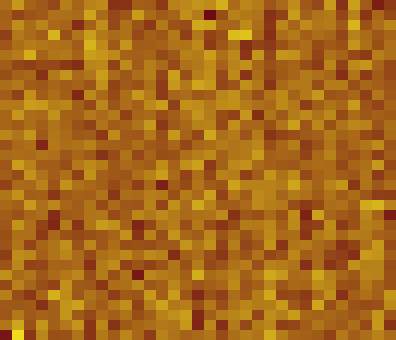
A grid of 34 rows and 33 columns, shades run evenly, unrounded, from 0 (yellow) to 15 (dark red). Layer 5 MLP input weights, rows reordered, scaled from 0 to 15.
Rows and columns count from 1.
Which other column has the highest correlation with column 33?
5
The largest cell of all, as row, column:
2, 18
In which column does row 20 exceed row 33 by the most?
32
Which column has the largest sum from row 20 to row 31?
26
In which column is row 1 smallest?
19
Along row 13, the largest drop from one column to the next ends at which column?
20
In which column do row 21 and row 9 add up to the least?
17
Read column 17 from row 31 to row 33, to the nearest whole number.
10 13 13
